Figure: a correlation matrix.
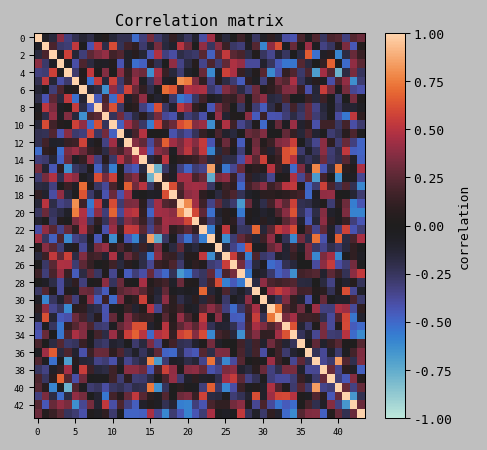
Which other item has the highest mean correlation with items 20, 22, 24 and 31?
32
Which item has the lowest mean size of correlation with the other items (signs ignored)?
35
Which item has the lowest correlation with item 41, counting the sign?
42
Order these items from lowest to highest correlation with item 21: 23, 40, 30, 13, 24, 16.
23, 24, 40, 30, 16, 13
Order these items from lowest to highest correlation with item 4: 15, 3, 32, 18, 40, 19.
40, 15, 32, 19, 18, 3
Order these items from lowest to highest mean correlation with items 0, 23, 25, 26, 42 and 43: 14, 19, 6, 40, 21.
19, 14, 21, 6, 40
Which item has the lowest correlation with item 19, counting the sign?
27
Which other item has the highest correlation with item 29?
22
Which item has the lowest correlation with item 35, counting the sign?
16
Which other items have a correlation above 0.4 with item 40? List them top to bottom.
15, 23, 31, 37
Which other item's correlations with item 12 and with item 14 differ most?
10
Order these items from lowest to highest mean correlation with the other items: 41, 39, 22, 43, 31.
43, 39, 31, 41, 22
